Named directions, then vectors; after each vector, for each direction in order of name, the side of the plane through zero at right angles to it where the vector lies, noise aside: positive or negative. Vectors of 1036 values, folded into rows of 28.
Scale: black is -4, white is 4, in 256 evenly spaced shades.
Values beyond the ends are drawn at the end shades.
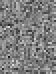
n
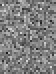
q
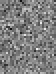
negative, negative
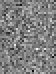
negative, negative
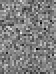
positive, positive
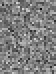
positive, negative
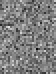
positive, positive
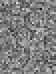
positive, negative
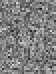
positive, negative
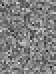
positive, negative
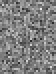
negative, positive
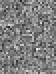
negative, negative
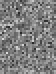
negative, negative
